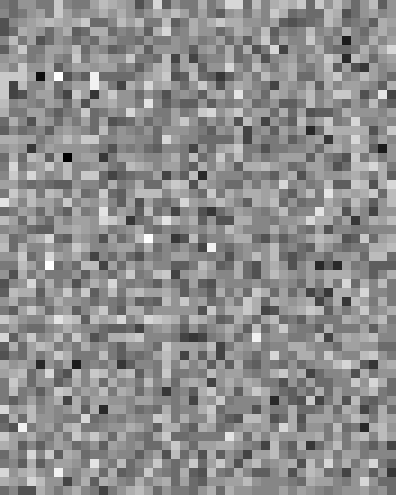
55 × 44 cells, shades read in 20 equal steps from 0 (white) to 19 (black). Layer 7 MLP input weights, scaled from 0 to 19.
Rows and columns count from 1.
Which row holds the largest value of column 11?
11
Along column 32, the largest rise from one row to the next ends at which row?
43
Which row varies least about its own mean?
26
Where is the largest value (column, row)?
8, 18
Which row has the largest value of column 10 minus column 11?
9
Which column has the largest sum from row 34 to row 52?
5
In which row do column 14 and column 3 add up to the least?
48
